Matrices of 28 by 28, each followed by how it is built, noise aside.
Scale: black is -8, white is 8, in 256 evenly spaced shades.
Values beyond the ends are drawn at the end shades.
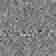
uneven rows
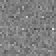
uneven rows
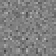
low rank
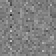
uneven columns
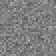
noise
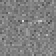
uneven rows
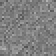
Hankel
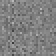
uneven columns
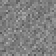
Hankel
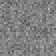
noise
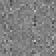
uneven columns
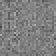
low rank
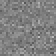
low rank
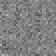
low rank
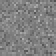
noise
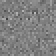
uneven rows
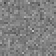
noise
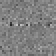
uneven rows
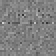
uneven rows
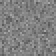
noise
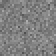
noise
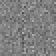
uneven columns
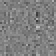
low rank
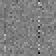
uneven columns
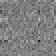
low rank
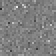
sparse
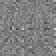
low rank
